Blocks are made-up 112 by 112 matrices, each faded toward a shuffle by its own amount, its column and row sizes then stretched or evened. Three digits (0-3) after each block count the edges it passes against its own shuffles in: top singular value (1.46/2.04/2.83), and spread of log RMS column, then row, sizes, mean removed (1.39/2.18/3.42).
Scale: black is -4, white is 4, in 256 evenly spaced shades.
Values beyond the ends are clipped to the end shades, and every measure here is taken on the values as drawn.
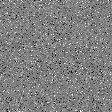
0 0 1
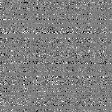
0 2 3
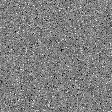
0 0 0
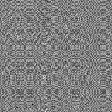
3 0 1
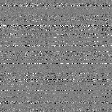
2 1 3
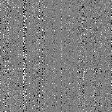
1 3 1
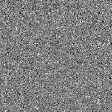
1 1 1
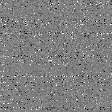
0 1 2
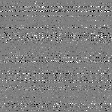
2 1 3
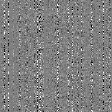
1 3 1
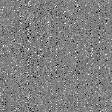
1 2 0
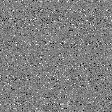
0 0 2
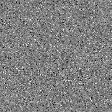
1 0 1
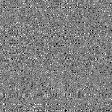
2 0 2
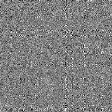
2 2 2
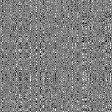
3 3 1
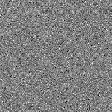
2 0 0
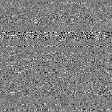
2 0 3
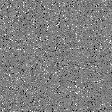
1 1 1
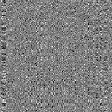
3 2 0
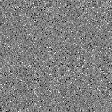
2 0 1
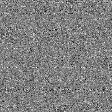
0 0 2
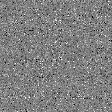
1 1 1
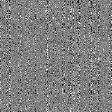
1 3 1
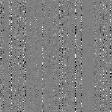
1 3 0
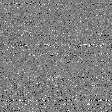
0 0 2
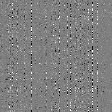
1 3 1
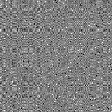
3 1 1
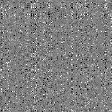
2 2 1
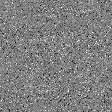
1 0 1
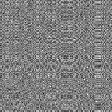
3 1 2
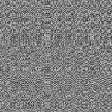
3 1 2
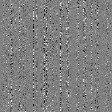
1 3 0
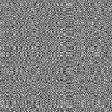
3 1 2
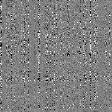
1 3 2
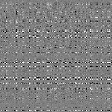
3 2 3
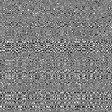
3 0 3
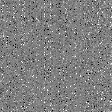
1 2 0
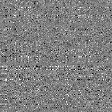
2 1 2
